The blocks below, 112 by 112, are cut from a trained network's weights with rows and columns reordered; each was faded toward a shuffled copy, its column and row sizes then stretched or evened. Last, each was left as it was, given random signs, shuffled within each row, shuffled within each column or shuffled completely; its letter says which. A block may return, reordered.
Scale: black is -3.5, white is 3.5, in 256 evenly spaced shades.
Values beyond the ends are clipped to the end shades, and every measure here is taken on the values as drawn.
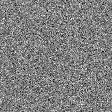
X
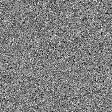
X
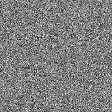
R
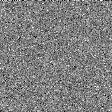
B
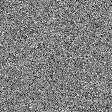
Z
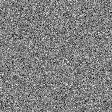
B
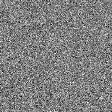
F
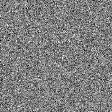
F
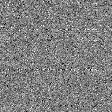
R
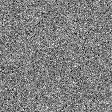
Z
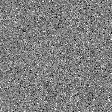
X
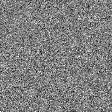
F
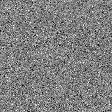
B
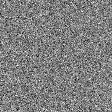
B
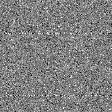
R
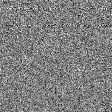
F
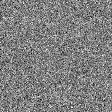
B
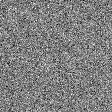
Z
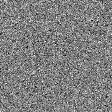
B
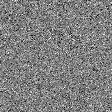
B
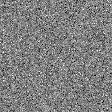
X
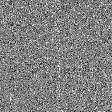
F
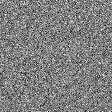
B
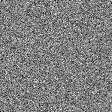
Z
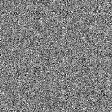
R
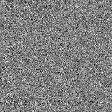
R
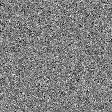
Z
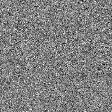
F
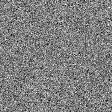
B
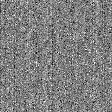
X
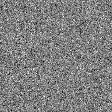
X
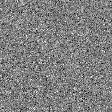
B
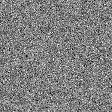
Z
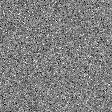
Z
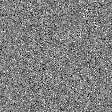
X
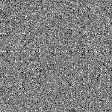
R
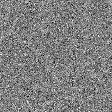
X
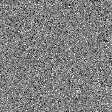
X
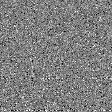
F
